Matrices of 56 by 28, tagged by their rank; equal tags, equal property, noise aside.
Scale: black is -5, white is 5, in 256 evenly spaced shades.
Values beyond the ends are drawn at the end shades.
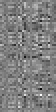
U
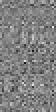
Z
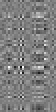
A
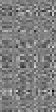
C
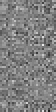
Z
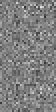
Z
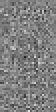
Z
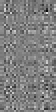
C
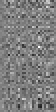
U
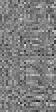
Z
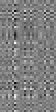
A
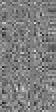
Z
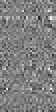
U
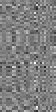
C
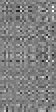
C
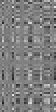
A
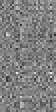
Z
